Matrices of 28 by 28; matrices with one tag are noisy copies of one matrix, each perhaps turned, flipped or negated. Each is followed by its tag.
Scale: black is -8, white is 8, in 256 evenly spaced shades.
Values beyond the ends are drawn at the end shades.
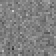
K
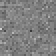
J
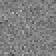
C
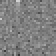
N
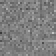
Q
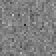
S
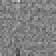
N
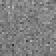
K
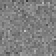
J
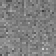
K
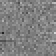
Q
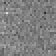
K
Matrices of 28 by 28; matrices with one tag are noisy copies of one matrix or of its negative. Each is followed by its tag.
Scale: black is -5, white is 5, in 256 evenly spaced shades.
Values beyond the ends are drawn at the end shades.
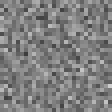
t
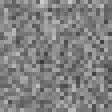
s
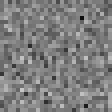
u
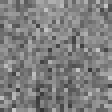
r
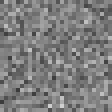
u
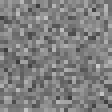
t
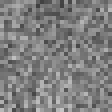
r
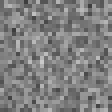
s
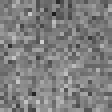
r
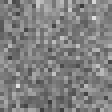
r
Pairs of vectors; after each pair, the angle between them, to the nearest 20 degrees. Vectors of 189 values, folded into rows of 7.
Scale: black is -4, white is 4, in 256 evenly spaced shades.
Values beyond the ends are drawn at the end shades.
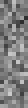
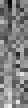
60 degrees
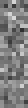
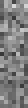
140 degrees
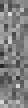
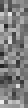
20 degrees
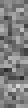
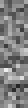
160 degrees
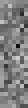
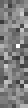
160 degrees
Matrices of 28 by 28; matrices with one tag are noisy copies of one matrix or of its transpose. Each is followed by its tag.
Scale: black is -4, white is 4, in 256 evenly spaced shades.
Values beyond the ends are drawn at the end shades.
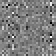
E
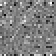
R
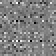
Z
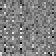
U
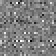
Z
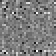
E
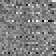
U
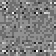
E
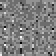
U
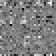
R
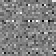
U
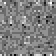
R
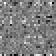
R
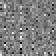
U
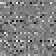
Z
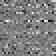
U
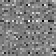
U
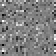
R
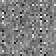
Z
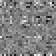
R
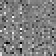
U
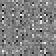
Z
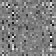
E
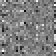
R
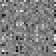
R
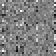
R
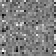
R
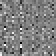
U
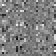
R
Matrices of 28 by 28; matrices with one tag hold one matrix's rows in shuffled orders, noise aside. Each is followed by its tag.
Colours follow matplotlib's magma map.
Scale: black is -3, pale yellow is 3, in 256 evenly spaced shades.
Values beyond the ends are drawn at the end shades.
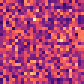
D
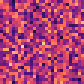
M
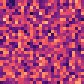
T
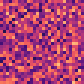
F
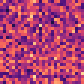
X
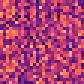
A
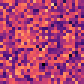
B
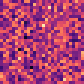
M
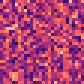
M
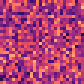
X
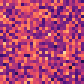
B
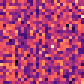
A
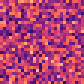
X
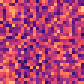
A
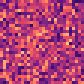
B
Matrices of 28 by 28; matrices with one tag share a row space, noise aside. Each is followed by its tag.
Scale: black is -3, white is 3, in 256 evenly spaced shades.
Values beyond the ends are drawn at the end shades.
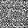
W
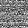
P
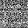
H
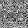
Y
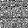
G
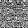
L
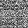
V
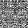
Y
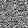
Y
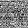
P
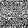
W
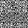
G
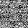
P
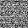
G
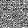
W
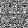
L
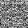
L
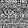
H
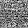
V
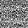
L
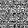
P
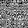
P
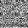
V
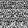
V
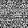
W
